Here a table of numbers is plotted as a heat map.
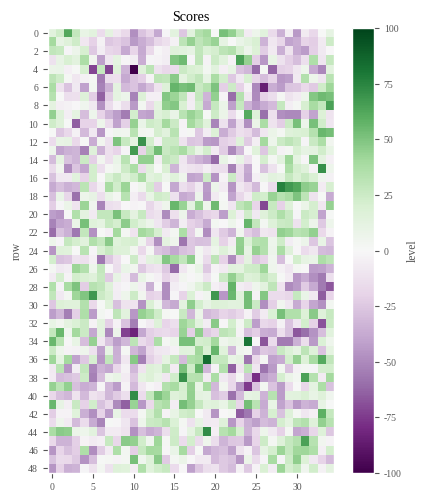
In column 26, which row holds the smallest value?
6
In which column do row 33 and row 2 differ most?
10
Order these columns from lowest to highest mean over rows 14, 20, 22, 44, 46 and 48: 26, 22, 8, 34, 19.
19, 22, 34, 26, 8
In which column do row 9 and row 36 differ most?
24
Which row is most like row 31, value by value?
46
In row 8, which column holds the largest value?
34
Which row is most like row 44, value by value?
0
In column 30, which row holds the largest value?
17
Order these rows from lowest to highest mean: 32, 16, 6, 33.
33, 6, 32, 16
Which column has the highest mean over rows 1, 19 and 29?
20
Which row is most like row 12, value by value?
14
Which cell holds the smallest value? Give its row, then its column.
4, 10
